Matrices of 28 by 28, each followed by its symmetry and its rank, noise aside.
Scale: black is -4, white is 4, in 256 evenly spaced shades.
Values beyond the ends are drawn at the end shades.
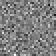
antisymmetric, rank eight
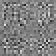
antisymmetric, rank four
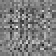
no symmetry, rank four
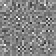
symmetric, rank six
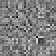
symmetric, rank four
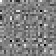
symmetric, rank four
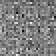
antisymmetric, rank six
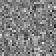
no symmetry, rank eight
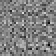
no symmetry, rank four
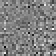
no symmetry, rank six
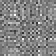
symmetric, rank four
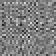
antisymmetric, rank four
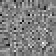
symmetric, rank six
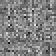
no symmetry, rank eight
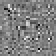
antisymmetric, rank six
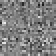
antisymmetric, rank four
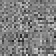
no symmetry, rank six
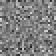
antisymmetric, rank six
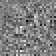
antisymmetric, rank six
